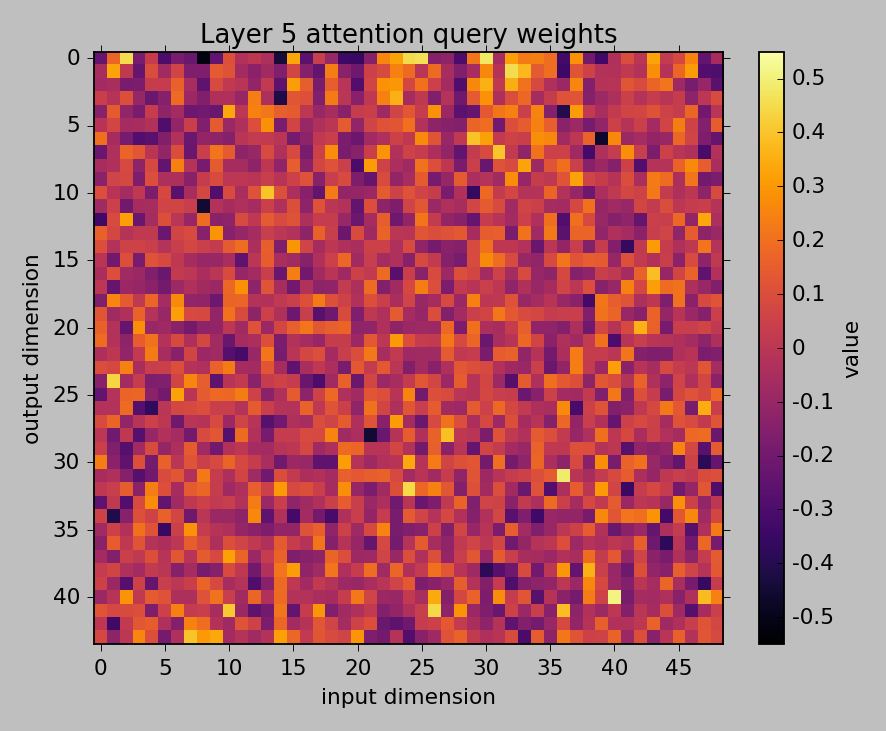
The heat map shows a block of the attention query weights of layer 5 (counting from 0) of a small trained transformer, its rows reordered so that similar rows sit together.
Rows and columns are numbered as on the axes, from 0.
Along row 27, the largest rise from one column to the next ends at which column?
23
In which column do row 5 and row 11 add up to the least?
8
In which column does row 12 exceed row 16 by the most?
47
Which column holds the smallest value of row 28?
21
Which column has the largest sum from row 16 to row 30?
39
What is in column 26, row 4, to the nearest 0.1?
0.3
